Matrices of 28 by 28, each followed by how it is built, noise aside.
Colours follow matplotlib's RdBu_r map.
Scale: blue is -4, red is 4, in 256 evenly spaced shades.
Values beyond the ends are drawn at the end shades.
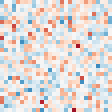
noise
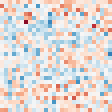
smooth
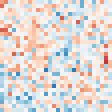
smooth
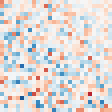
lower triangular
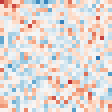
smooth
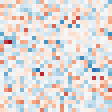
noise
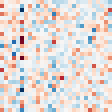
uneven columns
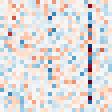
uneven columns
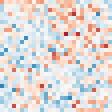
smooth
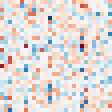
uneven columns
